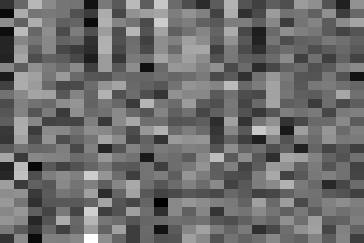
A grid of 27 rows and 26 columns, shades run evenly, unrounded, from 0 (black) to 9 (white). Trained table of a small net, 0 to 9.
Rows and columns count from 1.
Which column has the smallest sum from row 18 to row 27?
3
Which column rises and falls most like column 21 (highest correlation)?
16
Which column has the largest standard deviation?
7
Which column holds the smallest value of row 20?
1
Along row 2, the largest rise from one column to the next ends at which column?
2
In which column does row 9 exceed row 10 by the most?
5
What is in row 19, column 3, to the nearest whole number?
0
